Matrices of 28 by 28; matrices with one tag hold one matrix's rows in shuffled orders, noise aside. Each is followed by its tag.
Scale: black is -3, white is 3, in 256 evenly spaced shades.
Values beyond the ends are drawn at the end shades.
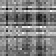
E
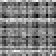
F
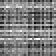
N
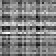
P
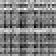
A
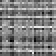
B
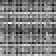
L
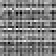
L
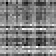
E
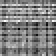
F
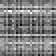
L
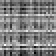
A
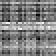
P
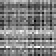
N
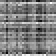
E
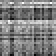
B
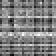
B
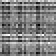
P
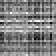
N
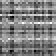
B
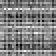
L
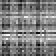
P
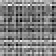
L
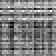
B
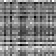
A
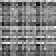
P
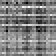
E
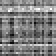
B
